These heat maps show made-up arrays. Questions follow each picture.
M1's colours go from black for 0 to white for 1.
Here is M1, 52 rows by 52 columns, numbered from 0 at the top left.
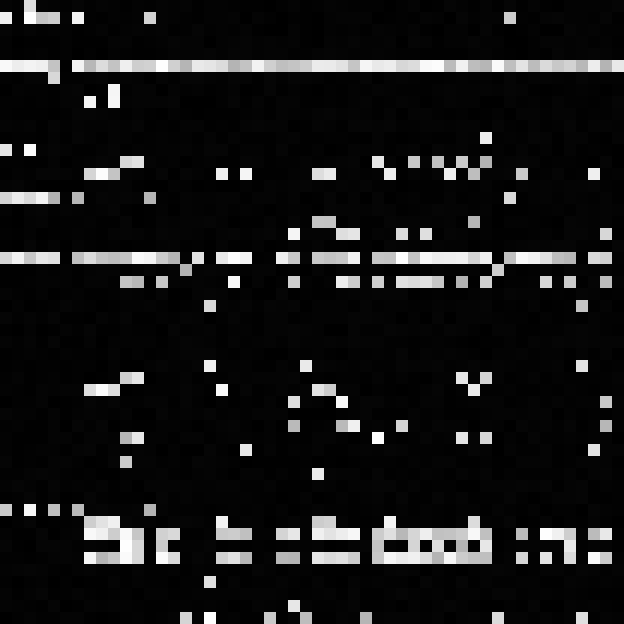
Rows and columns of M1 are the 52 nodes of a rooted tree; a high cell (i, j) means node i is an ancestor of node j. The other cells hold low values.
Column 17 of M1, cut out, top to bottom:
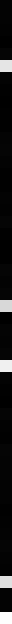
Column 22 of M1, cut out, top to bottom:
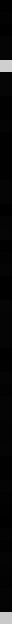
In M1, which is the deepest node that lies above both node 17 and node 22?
51
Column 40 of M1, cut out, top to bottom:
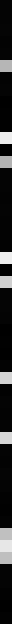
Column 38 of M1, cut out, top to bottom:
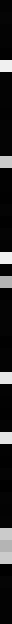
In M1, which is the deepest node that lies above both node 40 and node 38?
31
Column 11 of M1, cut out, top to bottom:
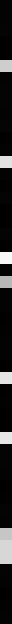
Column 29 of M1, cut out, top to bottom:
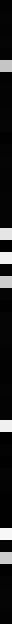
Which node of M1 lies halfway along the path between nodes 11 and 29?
45
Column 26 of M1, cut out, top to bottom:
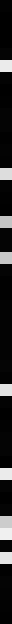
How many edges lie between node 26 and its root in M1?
9
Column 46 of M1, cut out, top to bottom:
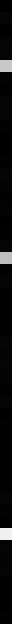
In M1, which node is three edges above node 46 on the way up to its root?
5
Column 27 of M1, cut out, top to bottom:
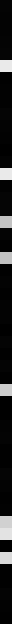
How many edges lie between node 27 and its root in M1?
8
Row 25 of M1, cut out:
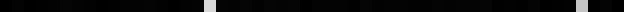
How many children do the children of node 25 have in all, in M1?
1
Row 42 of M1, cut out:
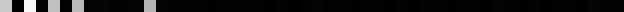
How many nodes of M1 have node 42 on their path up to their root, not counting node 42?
5
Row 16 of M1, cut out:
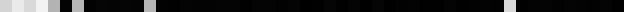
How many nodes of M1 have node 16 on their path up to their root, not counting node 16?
8
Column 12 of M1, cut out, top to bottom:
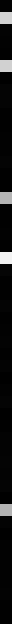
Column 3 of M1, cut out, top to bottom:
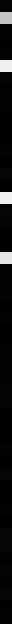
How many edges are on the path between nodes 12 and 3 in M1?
3
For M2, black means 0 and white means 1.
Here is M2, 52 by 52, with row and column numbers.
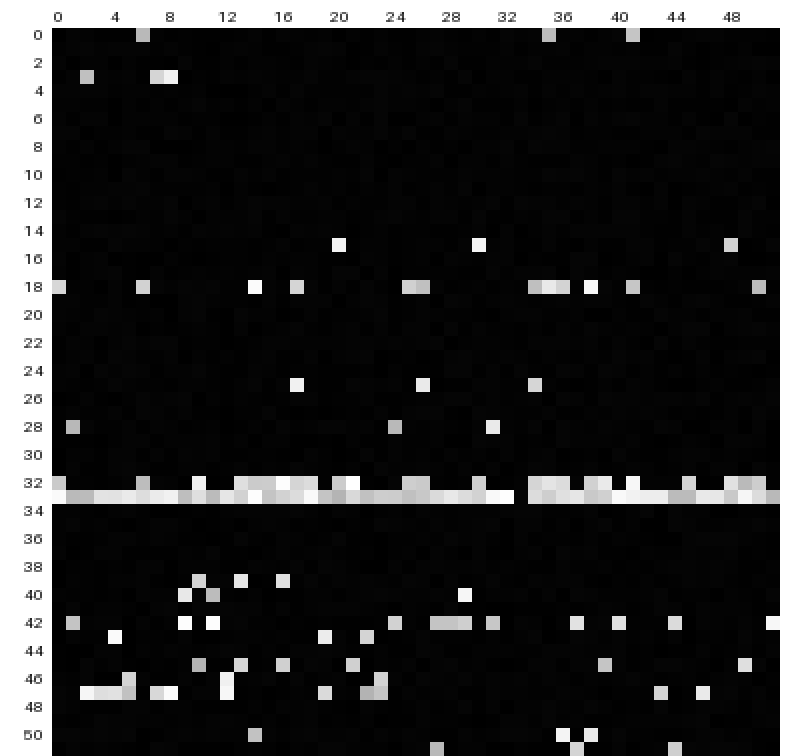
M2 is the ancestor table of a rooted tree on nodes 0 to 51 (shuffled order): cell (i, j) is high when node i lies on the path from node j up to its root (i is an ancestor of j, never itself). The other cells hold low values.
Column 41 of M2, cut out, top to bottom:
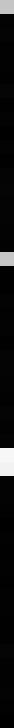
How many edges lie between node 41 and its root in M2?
4
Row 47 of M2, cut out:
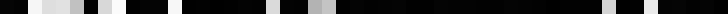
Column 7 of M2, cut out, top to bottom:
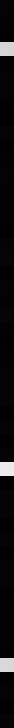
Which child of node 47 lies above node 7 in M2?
3
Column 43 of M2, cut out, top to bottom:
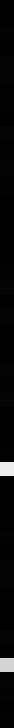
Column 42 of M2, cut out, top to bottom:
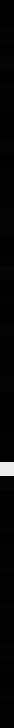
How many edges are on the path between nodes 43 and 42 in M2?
3
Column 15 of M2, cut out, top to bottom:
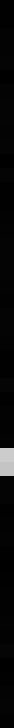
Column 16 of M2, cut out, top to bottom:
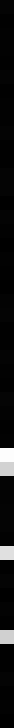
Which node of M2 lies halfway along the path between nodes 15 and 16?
45
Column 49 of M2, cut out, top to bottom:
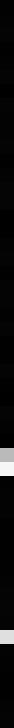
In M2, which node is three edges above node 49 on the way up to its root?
33
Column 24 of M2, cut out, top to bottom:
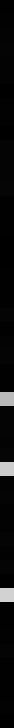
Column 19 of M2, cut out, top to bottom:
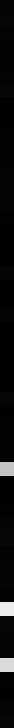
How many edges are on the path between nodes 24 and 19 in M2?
6
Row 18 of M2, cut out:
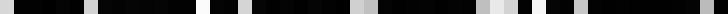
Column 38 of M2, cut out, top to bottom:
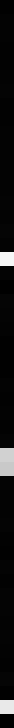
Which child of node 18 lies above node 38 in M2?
50
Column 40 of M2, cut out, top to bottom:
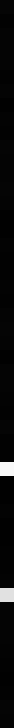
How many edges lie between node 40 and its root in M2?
2
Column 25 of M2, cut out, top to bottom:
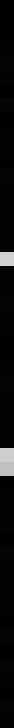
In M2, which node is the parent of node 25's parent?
32
